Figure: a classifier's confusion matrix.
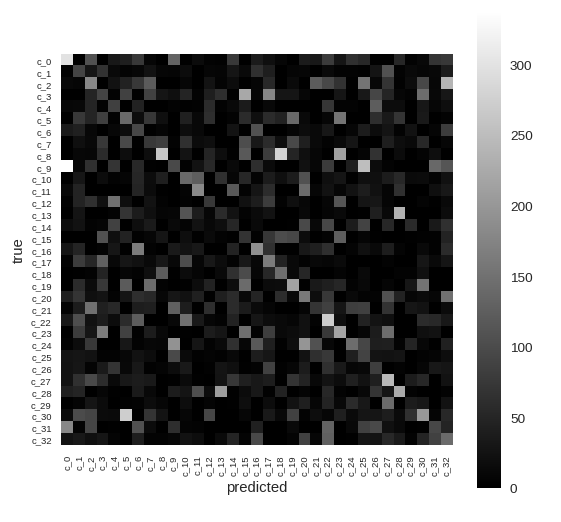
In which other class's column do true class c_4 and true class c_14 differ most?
c_26
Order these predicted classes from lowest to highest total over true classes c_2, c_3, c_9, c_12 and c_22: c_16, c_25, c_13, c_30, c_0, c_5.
c_13, c_16, c_5, c_30, c_0, c_25
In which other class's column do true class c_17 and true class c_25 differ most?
c_3
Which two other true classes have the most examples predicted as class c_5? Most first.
c_30, c_19
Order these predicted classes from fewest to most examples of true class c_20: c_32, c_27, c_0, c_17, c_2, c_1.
c_17, c_2, c_0, c_1, c_27, c_32
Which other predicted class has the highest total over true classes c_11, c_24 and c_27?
c_20
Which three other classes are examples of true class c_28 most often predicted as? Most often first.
c_13, c_11, c_26
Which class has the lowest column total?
c_29
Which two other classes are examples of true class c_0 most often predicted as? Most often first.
c_9, c_2
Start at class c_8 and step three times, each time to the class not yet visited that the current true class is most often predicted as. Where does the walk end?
c_23
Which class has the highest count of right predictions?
c_0
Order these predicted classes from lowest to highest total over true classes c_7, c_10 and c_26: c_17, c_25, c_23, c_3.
c_25, c_23, c_3, c_17
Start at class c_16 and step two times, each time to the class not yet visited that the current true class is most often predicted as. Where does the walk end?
c_32
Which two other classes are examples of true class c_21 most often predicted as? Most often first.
c_2, c_9
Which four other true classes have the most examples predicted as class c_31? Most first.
c_9, c_32, c_0, c_22
